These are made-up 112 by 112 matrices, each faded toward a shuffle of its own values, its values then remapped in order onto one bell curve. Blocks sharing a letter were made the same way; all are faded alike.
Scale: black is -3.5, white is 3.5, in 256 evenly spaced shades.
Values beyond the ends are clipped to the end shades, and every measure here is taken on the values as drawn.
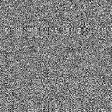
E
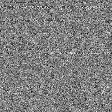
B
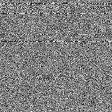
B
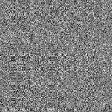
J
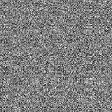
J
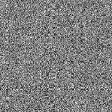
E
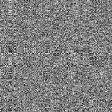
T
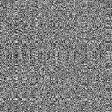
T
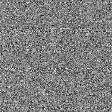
B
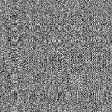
T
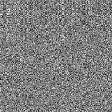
J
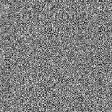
J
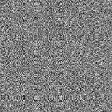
T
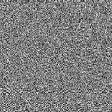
E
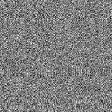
J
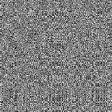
T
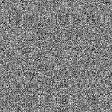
J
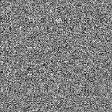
E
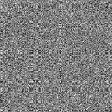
T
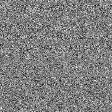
B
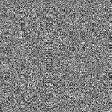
J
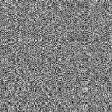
T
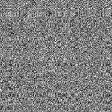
J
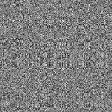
T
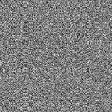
T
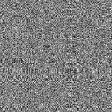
T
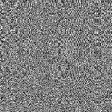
T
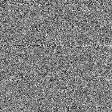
B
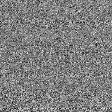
B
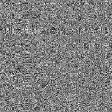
E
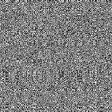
E
